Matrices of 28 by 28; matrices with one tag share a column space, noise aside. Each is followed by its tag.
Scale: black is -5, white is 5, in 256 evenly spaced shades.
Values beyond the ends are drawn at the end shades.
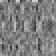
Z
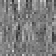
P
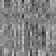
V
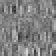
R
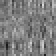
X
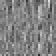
P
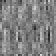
P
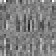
Z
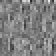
Z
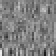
R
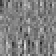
X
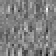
R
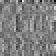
Z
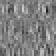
R
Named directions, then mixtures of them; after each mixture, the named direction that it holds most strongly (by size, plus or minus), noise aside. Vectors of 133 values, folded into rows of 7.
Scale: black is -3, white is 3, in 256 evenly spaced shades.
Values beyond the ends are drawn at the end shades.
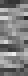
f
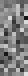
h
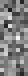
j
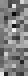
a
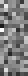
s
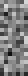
s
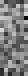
h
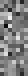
j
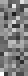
a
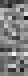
f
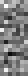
s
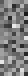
h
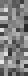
s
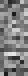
a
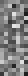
a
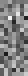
h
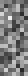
h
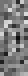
j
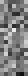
a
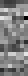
f
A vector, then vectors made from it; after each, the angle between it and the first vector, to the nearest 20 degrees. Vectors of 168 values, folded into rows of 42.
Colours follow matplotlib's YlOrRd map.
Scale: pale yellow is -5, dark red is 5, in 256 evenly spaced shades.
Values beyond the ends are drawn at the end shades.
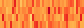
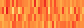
120 degrees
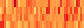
60 degrees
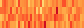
100 degrees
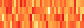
160 degrees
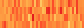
60 degrees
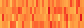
40 degrees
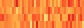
60 degrees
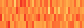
120 degrees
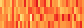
80 degrees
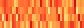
140 degrees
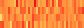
100 degrees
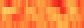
100 degrees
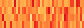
40 degrees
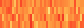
160 degrees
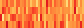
120 degrees
